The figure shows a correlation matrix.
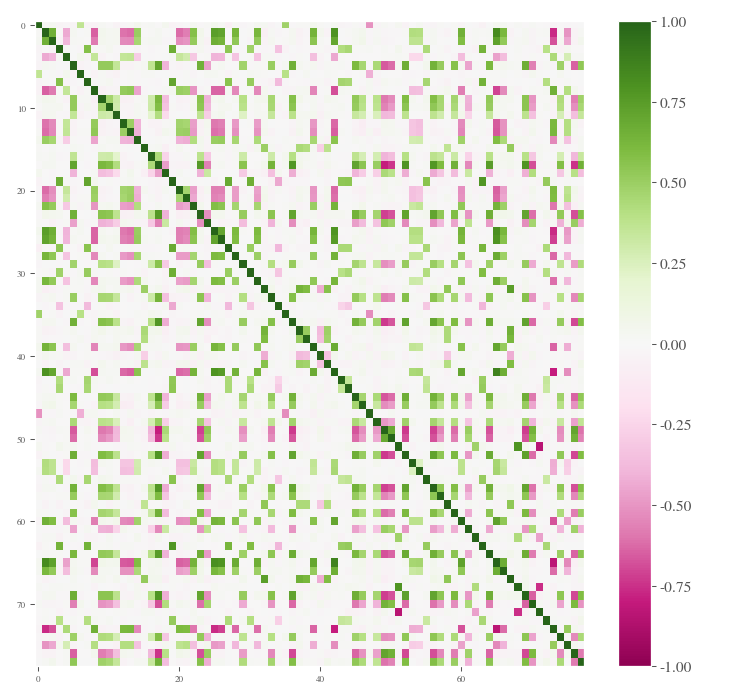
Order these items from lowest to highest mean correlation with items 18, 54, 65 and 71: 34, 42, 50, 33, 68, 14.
68, 33, 34, 50, 14, 42
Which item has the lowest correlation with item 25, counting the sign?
73
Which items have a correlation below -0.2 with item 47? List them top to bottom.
0, 6, 35
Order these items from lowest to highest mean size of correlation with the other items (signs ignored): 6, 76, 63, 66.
6, 63, 66, 76
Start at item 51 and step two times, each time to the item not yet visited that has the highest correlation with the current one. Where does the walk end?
62
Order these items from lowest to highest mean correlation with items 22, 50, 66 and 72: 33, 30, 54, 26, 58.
33, 58, 30, 54, 26
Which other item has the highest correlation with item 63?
19
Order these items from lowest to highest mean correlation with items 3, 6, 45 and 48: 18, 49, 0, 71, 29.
49, 18, 71, 0, 29
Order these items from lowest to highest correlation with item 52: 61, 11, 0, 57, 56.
61, 0, 11, 57, 56
